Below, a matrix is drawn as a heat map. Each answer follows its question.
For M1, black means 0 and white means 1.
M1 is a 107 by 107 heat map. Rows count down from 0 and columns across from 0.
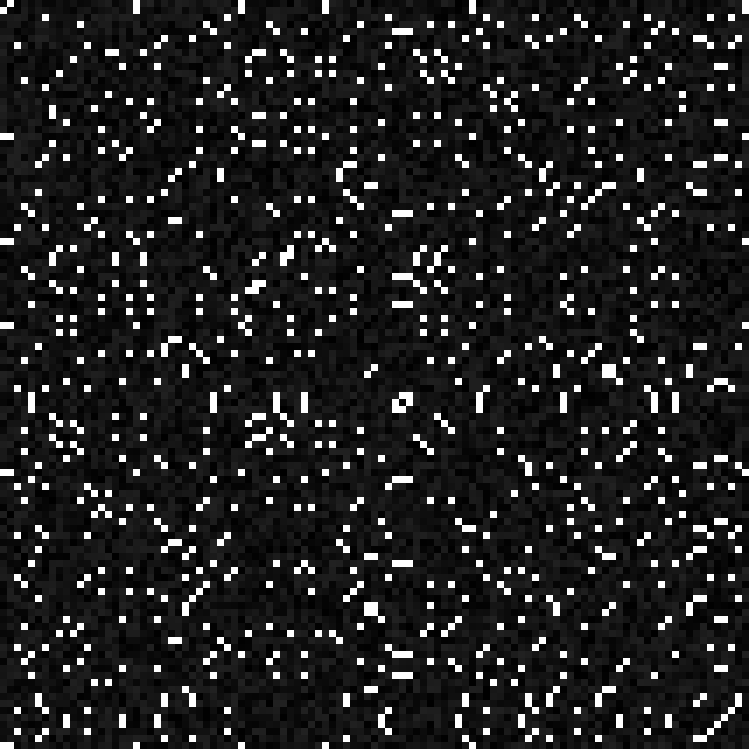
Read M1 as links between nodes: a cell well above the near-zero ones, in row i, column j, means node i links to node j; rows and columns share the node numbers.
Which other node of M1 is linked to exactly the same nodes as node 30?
node 43
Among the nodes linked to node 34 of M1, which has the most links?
node 93
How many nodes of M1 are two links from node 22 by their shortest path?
10
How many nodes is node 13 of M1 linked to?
5
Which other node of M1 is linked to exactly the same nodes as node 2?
node 12
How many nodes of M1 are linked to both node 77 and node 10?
0
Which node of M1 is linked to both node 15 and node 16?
node 7
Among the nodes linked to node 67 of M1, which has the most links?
node 75
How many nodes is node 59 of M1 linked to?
7
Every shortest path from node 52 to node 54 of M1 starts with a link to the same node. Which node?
node 26
